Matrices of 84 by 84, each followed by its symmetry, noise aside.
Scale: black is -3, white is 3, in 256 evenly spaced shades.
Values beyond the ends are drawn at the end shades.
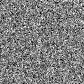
no symmetry.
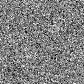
symmetric across the other diagonal.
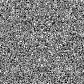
mirrored left to right.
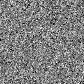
no symmetry.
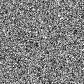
antisymmetric.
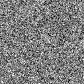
symmetric across the other diagonal.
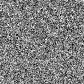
no symmetry.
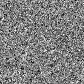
no symmetry.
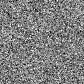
antisymmetric.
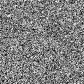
symmetric across the other diagonal.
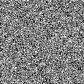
antisymmetric.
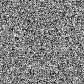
mirrored left to right.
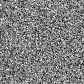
antisymmetric.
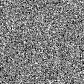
antisymmetric.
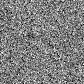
antisymmetric.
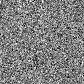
no symmetry.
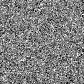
no symmetry.
